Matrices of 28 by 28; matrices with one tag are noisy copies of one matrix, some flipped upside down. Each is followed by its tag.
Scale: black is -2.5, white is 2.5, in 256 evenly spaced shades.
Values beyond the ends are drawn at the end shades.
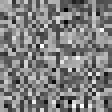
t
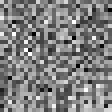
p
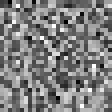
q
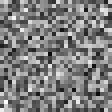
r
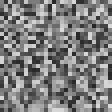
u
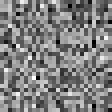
t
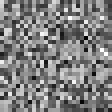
t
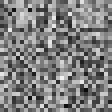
p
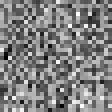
p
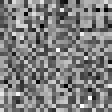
p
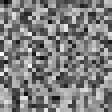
q
